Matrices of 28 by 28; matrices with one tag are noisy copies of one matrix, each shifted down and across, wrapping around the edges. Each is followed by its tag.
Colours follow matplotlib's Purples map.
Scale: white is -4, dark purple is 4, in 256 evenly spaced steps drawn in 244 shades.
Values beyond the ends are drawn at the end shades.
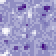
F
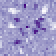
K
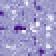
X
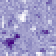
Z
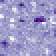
X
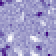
K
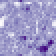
Z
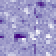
X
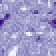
Z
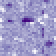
X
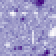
Z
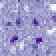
F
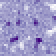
F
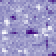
X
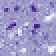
F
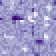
X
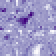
Z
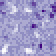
K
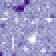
Z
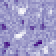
F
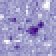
Z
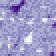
Z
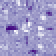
X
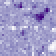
Z
